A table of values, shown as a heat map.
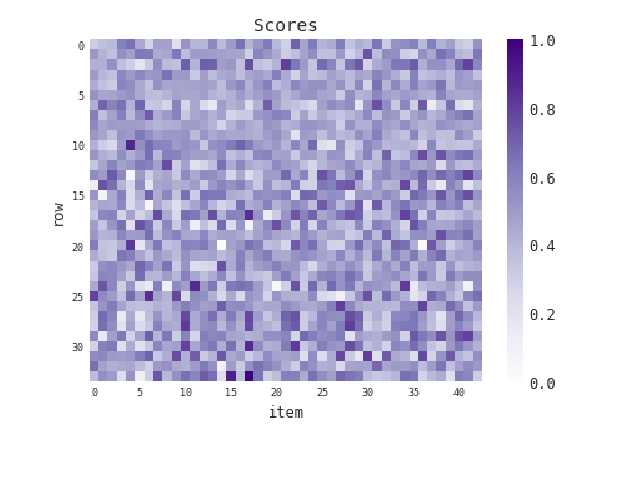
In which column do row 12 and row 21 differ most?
38
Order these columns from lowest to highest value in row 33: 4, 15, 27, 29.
4, 29, 27, 15
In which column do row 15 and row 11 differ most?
1
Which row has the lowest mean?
6
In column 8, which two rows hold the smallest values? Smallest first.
24, 6
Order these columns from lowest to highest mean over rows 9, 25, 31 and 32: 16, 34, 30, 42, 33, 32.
16, 34, 33, 42, 32, 30
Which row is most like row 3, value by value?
9
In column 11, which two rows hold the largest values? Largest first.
24, 31
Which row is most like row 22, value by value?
12
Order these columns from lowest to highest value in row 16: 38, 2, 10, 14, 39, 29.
14, 10, 2, 39, 38, 29
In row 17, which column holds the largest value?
17
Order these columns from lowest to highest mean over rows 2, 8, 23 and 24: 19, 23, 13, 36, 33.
19, 23, 36, 33, 13
